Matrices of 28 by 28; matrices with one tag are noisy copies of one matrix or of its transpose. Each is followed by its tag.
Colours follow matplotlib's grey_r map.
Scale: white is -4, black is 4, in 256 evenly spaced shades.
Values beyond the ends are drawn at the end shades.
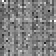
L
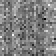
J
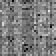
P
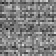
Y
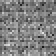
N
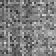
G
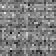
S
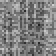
J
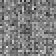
Y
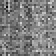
G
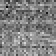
G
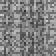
J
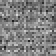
N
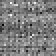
P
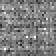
S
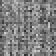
S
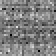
J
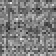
P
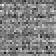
L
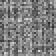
L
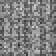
S
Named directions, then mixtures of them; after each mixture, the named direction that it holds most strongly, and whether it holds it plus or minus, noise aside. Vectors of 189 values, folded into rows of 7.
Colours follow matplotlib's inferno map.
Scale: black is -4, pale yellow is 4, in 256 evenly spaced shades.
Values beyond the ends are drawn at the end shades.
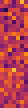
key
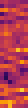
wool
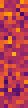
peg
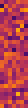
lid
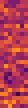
wool, plus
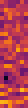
wool, plus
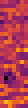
wool, plus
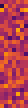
lid, plus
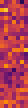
key, minus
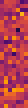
peg, minus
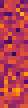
peg, minus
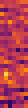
wool, minus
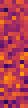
wool, minus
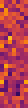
peg, plus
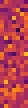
peg, minus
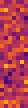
key, minus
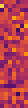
lid, minus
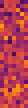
peg, minus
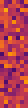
key, minus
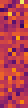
key, plus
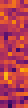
wool, minus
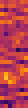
wool, minus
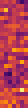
wool, plus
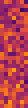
key, plus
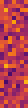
key, minus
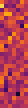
peg, plus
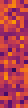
key, minus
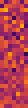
key, minus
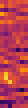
wool, minus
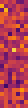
lid, minus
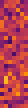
peg, minus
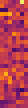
key, plus
